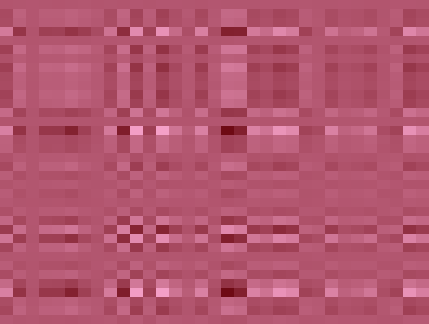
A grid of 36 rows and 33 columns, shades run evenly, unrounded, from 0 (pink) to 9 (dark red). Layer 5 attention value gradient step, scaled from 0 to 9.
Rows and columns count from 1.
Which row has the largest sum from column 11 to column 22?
26
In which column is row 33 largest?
18
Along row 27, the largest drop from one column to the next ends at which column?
11
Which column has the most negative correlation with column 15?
30
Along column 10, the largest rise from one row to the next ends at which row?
27
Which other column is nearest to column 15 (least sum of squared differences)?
3
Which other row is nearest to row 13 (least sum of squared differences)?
32
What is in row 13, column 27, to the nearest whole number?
4
